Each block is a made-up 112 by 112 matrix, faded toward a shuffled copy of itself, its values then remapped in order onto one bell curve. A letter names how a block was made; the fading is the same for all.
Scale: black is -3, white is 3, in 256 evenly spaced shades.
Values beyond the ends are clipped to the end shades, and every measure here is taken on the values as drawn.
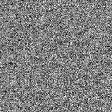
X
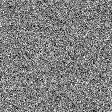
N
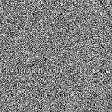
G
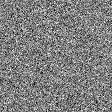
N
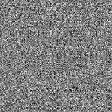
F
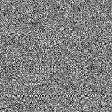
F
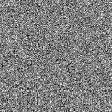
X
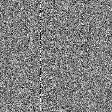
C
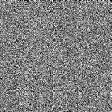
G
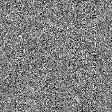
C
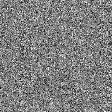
C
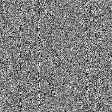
C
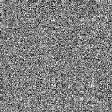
X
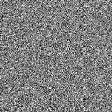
G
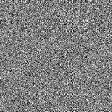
G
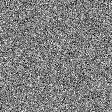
N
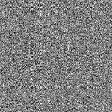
G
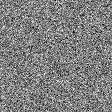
N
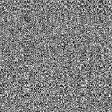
F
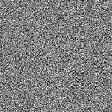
G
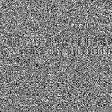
F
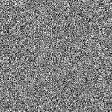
G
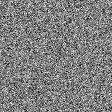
N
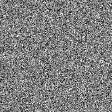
C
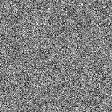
X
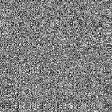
F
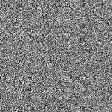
G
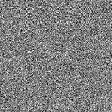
G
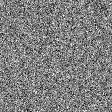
N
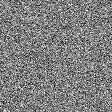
N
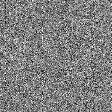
C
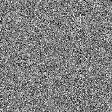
C
